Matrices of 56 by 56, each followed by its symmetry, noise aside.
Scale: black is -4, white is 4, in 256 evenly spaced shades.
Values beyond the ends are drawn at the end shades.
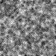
symmetric.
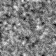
antisymmetric.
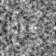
mirrored top to bottom.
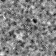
symmetric across the other diagonal.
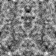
mirrored left to right.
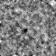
symmetric across the other diagonal.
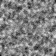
same after a half turn.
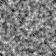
symmetric across the other diagonal.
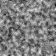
antisymmetric.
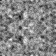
mirrored top to bottom.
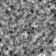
symmetric.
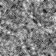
symmetric across the other diagonal.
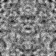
mirrored left to right.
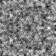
mirrored top to bottom.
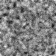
symmetric.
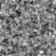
no symmetry.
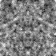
mirrored left to right.
